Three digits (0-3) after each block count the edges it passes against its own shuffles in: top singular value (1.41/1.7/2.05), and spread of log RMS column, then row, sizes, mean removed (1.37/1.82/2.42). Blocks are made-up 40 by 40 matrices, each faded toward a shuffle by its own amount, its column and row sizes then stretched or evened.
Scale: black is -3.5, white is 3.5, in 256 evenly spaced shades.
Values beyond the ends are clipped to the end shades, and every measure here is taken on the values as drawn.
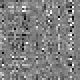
2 3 1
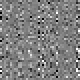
2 3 0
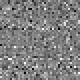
1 1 2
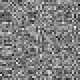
2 0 0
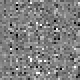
0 2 1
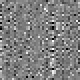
3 2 0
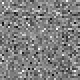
1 0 0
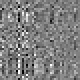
3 3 1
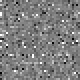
0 1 1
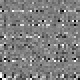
2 1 3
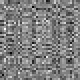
3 2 1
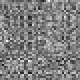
3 1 2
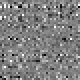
1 1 3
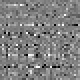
2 0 3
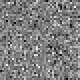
1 1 0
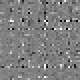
1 2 2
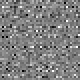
2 0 3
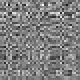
3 1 3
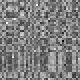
3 0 0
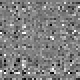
1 2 3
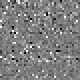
0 0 2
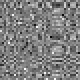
3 0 1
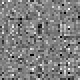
2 2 0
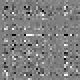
2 3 3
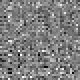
2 1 1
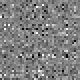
1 2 2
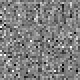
0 1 0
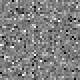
0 0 0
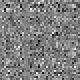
2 2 2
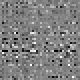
2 1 3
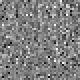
1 1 1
